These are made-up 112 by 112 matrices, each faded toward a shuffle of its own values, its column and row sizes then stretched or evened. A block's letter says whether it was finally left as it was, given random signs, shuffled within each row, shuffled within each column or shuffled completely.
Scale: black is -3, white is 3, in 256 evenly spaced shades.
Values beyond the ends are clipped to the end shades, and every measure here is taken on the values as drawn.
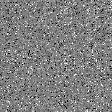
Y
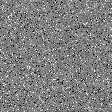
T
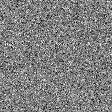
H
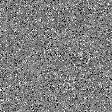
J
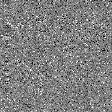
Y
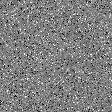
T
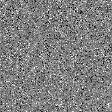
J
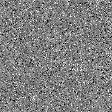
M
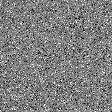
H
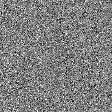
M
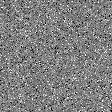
T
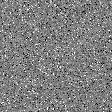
T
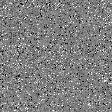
J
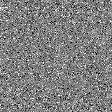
H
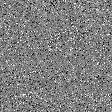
H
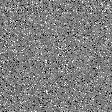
H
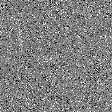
J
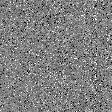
M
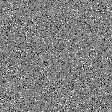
T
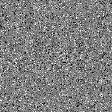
Y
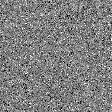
M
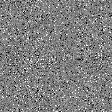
Y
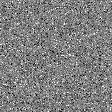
H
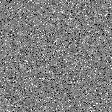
H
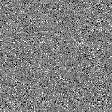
Y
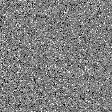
M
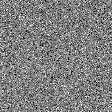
M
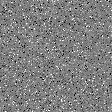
T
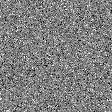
T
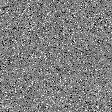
H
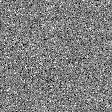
T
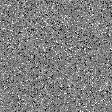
M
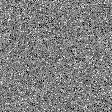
T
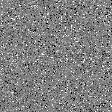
J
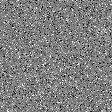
T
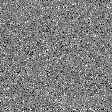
H
